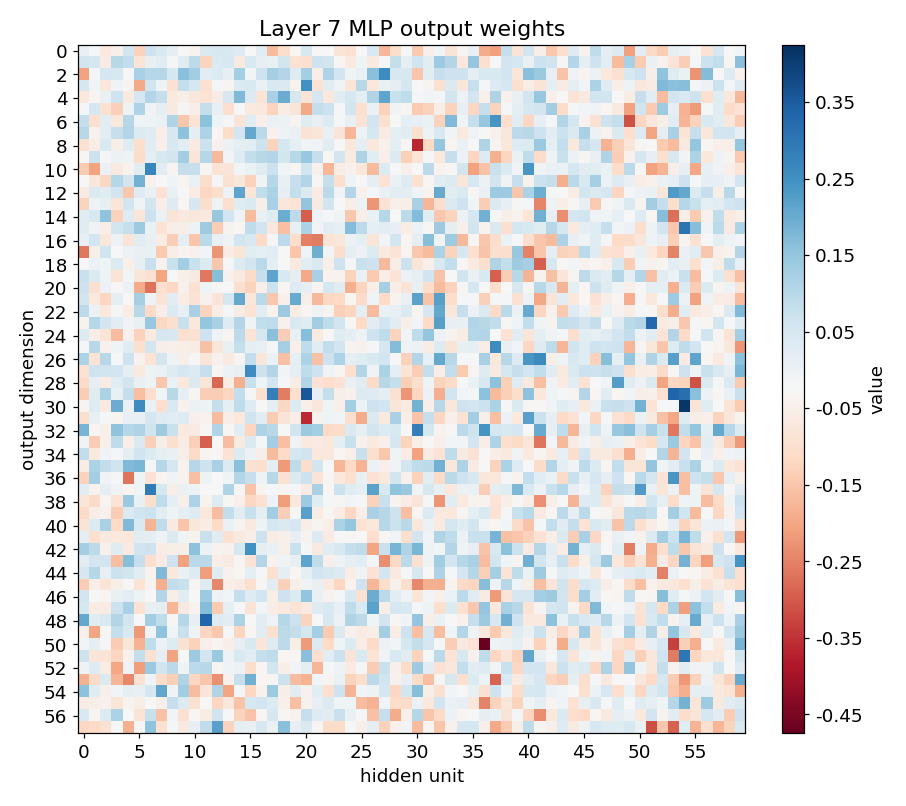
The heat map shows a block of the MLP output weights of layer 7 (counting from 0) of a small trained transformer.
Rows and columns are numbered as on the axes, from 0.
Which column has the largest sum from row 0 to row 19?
6
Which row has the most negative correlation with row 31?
56
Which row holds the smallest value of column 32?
38
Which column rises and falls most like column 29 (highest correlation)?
18
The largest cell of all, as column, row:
54, 30
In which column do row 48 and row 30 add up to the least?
20
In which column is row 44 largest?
7
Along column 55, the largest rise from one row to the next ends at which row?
29
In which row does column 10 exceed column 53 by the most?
51
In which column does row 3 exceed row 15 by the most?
53
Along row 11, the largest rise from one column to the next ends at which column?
44
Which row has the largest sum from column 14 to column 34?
2
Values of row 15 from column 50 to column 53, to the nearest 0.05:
-0.1 0 0.05 -0.15
